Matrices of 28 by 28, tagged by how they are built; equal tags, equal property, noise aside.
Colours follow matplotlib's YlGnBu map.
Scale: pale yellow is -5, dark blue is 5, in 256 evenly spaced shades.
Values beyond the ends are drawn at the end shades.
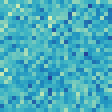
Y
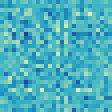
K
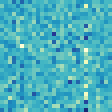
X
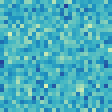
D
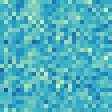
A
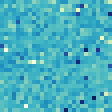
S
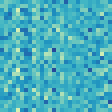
A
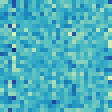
X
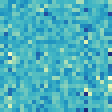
X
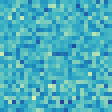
D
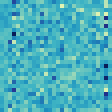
X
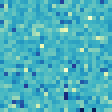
S
